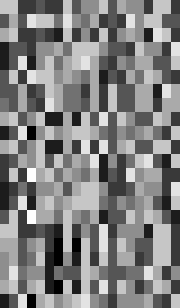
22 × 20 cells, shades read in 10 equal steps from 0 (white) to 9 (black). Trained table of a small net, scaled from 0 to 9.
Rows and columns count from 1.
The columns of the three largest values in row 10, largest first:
4, 1, 19
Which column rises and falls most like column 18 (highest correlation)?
2
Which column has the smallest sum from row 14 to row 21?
10
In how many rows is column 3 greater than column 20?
4
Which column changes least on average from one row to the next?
13
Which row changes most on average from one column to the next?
21
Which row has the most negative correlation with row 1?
12
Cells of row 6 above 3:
11
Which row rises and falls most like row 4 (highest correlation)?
14
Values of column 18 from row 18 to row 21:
2 2 3 2
